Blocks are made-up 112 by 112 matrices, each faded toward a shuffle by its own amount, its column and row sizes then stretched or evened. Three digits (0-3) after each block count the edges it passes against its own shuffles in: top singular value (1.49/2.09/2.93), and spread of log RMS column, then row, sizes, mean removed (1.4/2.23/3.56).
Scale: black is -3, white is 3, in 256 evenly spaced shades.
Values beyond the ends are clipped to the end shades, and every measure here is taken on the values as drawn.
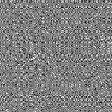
3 0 2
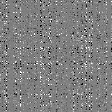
1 3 2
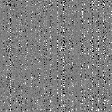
2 3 1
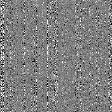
2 3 0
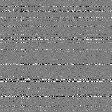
2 1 3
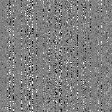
0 3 0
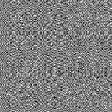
3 1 0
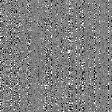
2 3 1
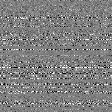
2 0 3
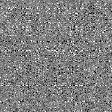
2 1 2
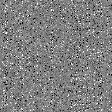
0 2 0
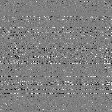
1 1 3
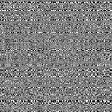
3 1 3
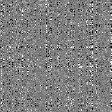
1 3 2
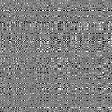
3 2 3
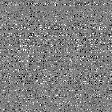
1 1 3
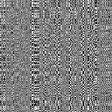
3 3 0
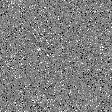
0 1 0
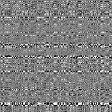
3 1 3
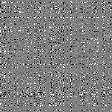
1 3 3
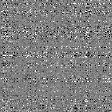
1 2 3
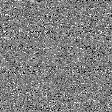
0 0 2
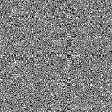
2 1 1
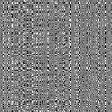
3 3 2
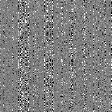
2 3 0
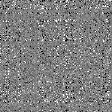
1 2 2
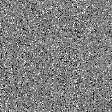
1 1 0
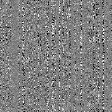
0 3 1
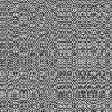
3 2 1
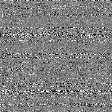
0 0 3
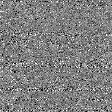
0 1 2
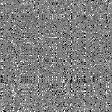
2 2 1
